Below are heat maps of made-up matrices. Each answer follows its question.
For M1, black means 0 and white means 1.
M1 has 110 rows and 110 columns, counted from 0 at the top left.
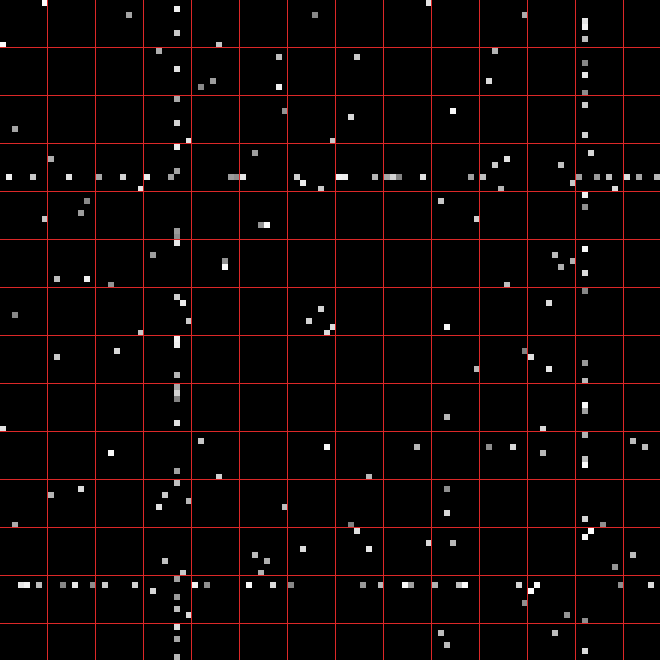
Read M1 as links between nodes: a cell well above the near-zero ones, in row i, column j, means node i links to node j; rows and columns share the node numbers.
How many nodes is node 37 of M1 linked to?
2
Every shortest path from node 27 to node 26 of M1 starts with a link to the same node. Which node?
node 82
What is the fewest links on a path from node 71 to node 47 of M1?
4
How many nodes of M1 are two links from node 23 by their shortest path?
4
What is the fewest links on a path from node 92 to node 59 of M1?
5
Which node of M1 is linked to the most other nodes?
node 29
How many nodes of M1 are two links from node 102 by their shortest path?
3
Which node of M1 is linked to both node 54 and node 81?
node 74
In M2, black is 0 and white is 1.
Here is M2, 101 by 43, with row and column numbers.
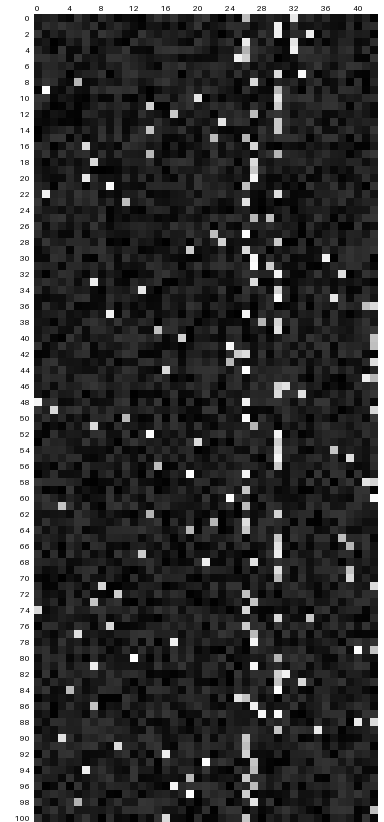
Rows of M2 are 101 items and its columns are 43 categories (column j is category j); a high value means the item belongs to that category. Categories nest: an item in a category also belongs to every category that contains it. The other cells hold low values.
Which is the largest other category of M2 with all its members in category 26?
19
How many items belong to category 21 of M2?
2
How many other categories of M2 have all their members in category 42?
6
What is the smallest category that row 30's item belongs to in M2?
36
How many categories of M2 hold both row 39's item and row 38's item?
1
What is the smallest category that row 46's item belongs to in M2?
31
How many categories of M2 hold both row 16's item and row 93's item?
1
